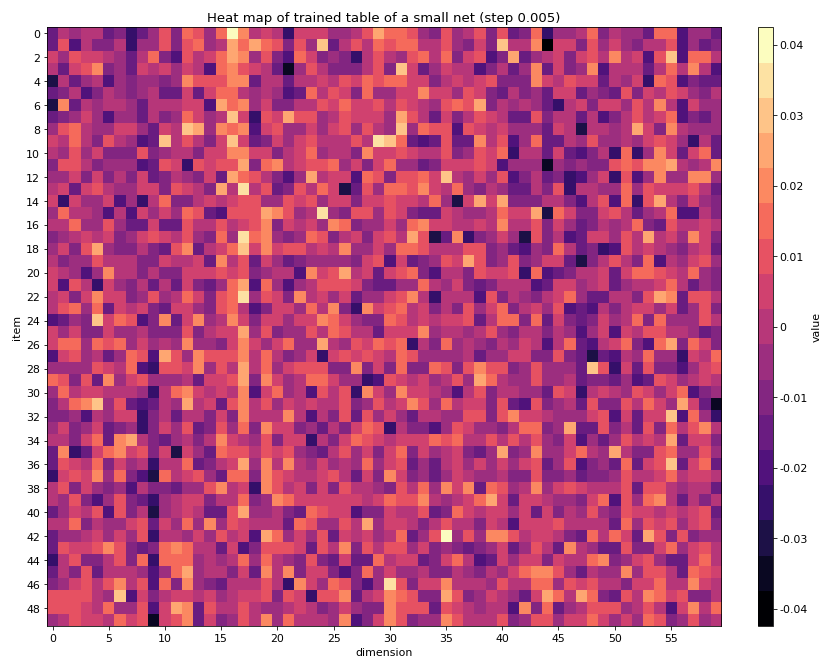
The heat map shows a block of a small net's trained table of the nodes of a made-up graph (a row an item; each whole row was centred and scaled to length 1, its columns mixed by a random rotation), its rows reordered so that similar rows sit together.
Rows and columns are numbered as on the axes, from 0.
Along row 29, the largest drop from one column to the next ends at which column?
18
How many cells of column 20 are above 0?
20
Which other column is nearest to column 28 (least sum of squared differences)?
51
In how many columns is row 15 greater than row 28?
26
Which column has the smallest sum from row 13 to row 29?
47
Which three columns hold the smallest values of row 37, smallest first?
9, 0, 8
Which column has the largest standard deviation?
21
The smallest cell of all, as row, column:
1, 44
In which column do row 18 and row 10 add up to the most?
17
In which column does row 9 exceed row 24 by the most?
29
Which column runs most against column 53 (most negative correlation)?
16
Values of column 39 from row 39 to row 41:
0.025 0.005 0.005
